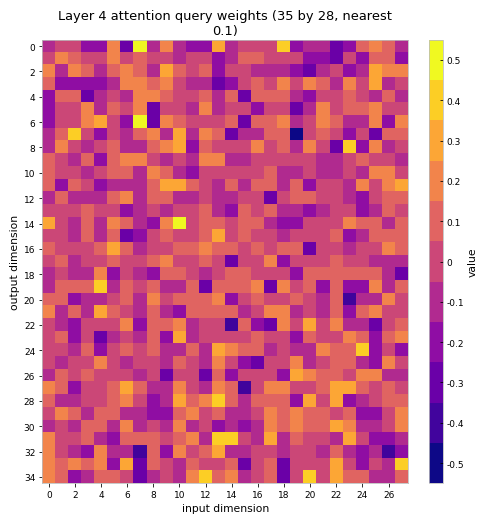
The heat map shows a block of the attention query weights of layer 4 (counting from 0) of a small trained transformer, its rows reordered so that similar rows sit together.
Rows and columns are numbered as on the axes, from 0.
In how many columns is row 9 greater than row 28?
7
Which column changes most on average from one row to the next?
14
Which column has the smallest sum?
15
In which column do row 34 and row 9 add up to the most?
12
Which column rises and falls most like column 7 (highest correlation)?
18
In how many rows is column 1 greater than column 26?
13
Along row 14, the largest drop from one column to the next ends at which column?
11
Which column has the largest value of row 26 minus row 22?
25
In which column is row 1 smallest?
22
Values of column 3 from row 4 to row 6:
-0.3 0.2 0.2
